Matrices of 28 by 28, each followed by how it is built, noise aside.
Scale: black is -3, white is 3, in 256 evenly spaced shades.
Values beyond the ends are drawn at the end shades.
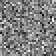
noise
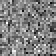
blocks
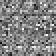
repeating columns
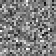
repeating rows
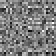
low rank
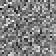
repeating rows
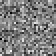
repeating rows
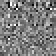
low rank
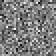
noise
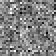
low rank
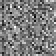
repeating rows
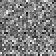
repeating columns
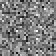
repeating rows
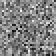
blocks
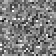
repeating rows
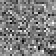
low rank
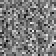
repeating rows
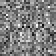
low rank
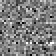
low rank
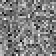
noise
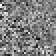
lower triangular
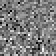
lower triangular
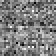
blocks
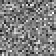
noise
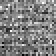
blocks
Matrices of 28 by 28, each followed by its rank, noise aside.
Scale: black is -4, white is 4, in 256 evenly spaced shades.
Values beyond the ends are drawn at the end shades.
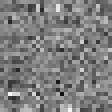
five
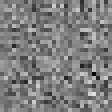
six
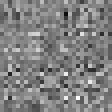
five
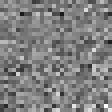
four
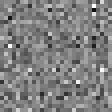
six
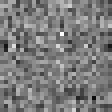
six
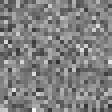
six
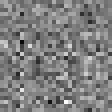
four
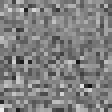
six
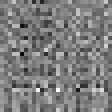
five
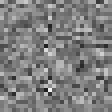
five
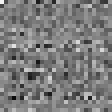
five
